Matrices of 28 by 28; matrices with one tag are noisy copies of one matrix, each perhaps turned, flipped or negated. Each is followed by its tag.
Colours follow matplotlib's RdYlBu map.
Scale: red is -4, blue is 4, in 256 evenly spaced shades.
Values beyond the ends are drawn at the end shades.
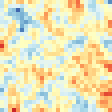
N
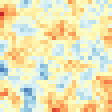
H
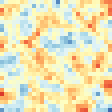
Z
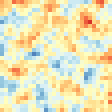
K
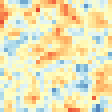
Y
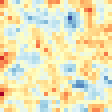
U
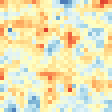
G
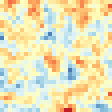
G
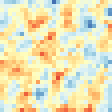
K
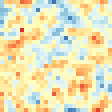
Y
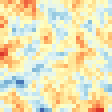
H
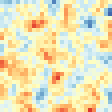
K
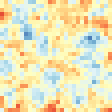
U
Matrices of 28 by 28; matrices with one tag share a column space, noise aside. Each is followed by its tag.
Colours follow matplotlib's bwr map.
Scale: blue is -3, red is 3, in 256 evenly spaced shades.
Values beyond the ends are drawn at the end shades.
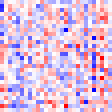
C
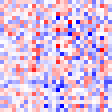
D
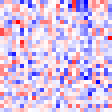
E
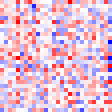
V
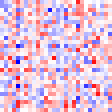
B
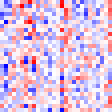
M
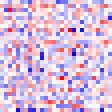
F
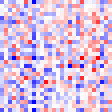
V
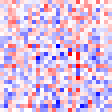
C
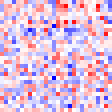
E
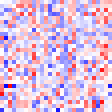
B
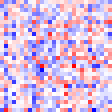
V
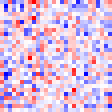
E
